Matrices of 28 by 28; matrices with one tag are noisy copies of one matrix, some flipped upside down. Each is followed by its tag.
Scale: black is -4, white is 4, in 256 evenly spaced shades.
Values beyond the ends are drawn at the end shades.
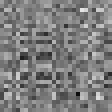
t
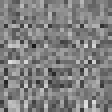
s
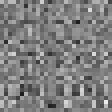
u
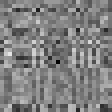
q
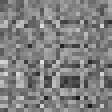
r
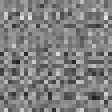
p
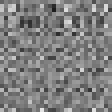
u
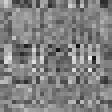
q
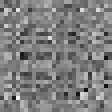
t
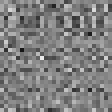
u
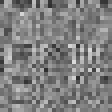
q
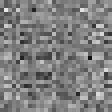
t
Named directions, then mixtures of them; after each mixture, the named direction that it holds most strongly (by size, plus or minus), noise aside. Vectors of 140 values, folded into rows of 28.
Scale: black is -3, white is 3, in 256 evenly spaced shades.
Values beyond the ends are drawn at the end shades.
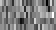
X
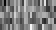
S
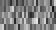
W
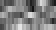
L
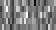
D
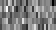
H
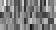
S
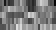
L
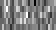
D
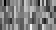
S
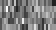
H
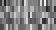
S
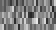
W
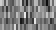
X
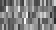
S
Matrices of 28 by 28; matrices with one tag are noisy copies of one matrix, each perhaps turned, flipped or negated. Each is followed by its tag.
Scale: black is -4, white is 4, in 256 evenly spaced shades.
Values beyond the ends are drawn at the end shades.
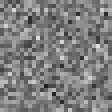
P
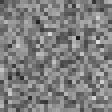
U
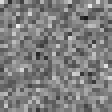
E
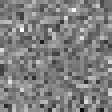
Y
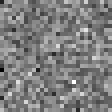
E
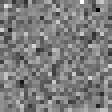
Y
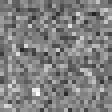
U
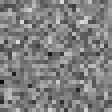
Y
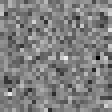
Y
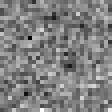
E
